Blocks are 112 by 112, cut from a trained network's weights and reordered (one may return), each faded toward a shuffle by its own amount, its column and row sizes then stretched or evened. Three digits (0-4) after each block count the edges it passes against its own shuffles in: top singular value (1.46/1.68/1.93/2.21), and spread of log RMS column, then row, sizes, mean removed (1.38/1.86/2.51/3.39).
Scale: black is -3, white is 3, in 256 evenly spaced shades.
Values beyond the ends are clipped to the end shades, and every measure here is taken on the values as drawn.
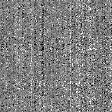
2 3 2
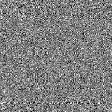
3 1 2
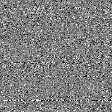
1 1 3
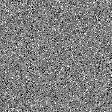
0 2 0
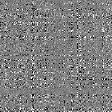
2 4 4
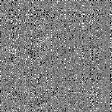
1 4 2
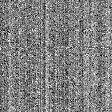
4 0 1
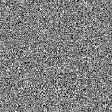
2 1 1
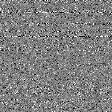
0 0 3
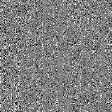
0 4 1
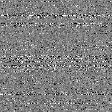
0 0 4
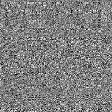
3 0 3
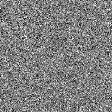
2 1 1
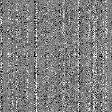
3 4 2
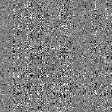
2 4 3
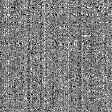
3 1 3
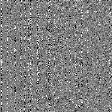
1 4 0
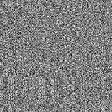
4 0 0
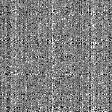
4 2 3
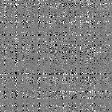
0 4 4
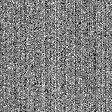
3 1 0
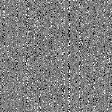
0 4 0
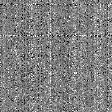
2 3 2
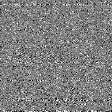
1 1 3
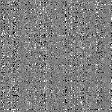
0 4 3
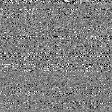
0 1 4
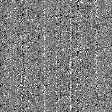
1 3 1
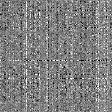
4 3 3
